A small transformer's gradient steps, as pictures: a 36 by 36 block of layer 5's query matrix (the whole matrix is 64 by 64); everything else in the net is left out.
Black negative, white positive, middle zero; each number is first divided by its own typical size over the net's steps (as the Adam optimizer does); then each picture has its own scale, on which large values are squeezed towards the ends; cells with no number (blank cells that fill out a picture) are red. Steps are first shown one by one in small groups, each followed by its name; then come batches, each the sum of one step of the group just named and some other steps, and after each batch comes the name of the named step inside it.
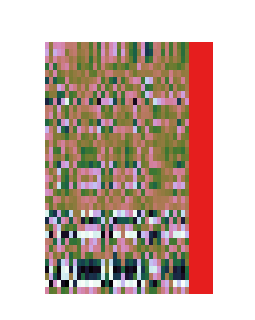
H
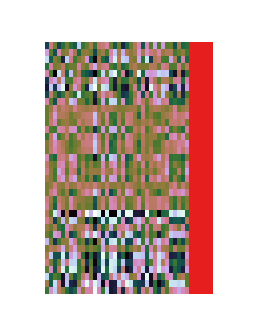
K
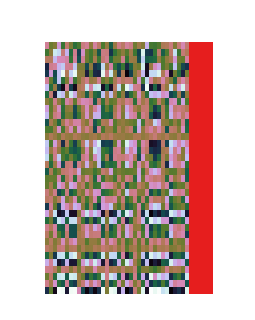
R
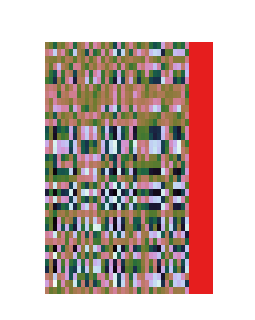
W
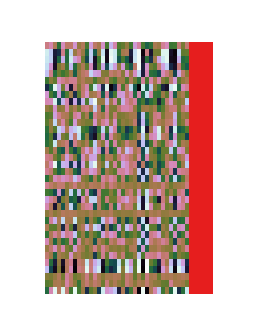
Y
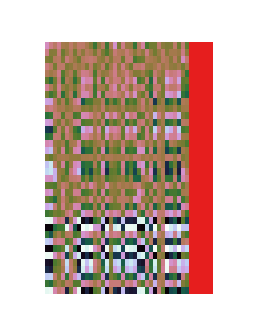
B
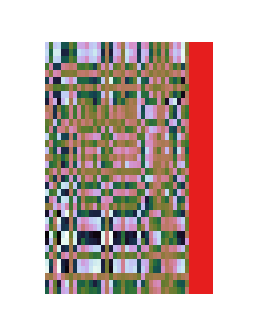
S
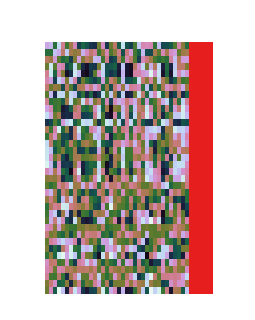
R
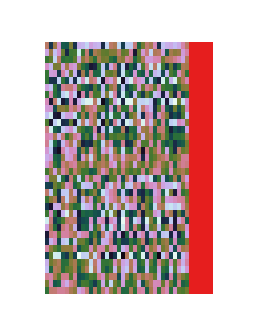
S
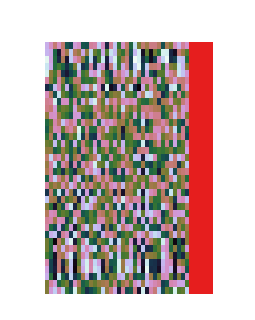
Y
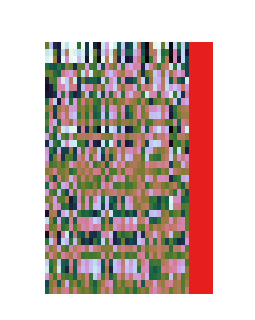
S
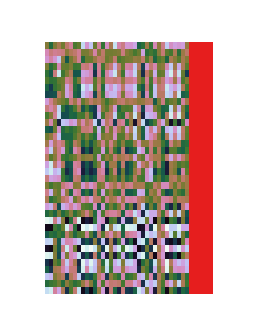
B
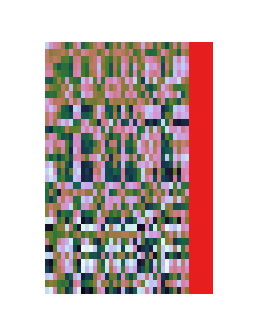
B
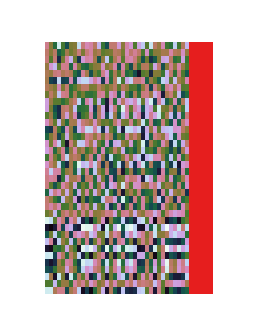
B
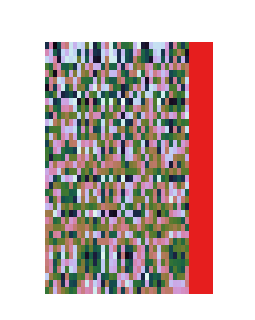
K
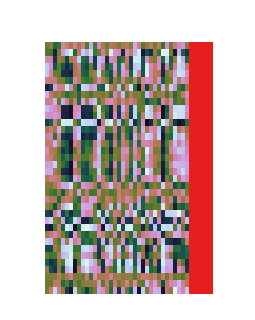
Y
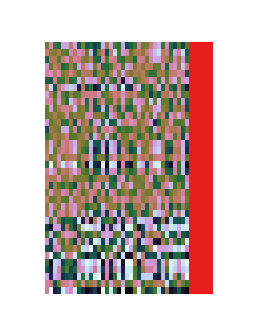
B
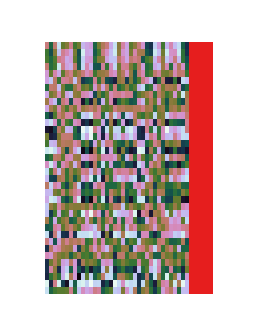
H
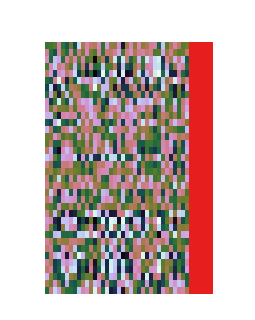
K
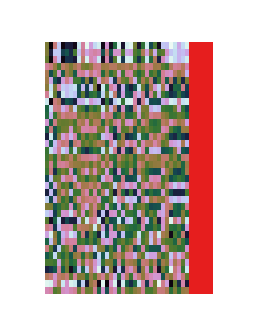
W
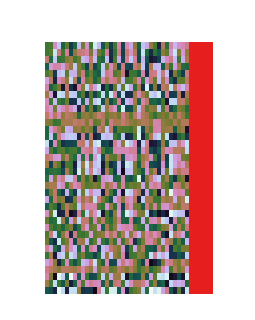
R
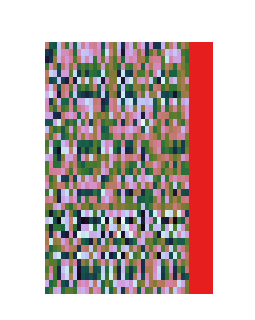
H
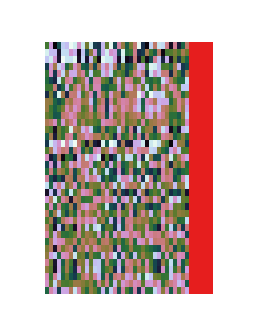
W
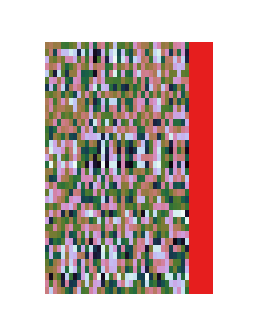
K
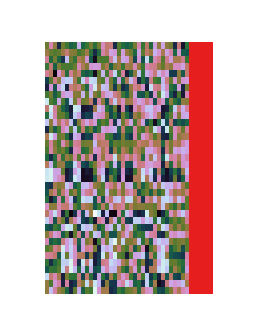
K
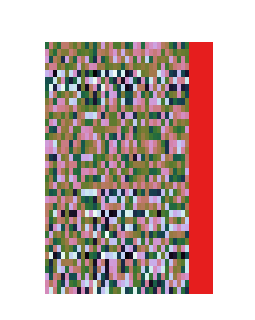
K
